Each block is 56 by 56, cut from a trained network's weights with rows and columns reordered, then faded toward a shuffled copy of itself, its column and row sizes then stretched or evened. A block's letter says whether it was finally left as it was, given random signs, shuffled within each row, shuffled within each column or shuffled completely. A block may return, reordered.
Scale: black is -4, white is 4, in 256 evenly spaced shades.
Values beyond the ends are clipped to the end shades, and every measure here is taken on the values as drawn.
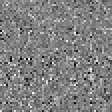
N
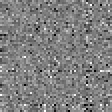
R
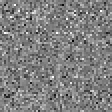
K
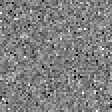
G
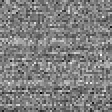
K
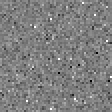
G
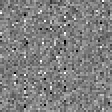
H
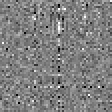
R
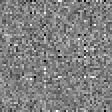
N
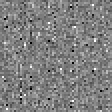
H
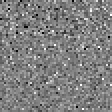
K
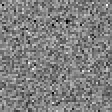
H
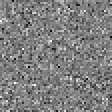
K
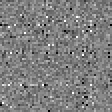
N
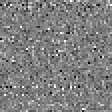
K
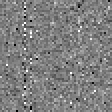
H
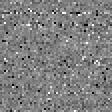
K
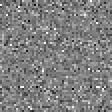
K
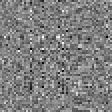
R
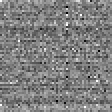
R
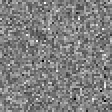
H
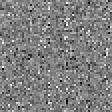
H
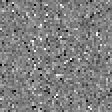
H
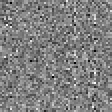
H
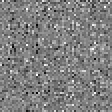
R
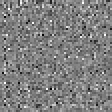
R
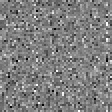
N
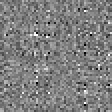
R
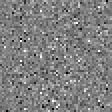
H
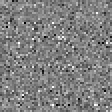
K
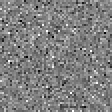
G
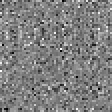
R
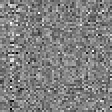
R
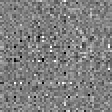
R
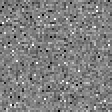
G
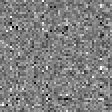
R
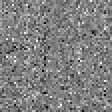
H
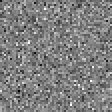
H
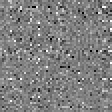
R
